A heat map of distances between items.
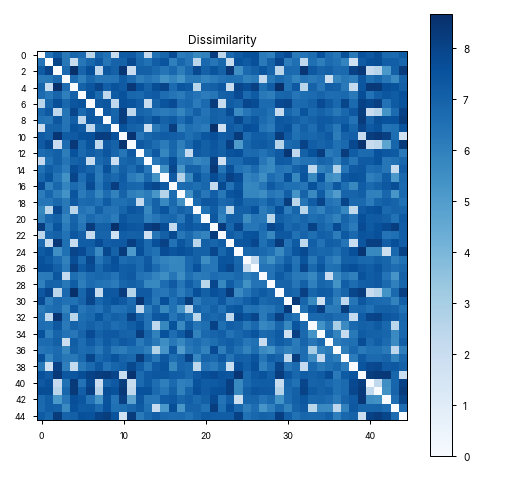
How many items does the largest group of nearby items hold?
6
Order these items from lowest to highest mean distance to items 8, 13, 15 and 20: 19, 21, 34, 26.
19, 26, 34, 21
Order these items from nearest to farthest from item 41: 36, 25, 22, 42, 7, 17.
7, 42, 17, 36, 25, 22
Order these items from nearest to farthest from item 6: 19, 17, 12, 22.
22, 19, 17, 12
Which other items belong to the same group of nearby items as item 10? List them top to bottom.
39, 44
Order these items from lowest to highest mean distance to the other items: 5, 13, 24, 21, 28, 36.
36, 13, 28, 5, 24, 21
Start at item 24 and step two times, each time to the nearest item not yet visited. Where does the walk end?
11
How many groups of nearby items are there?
14
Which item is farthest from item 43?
21
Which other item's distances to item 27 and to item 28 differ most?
35
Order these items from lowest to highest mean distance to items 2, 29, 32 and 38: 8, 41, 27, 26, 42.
41, 42, 27, 8, 26
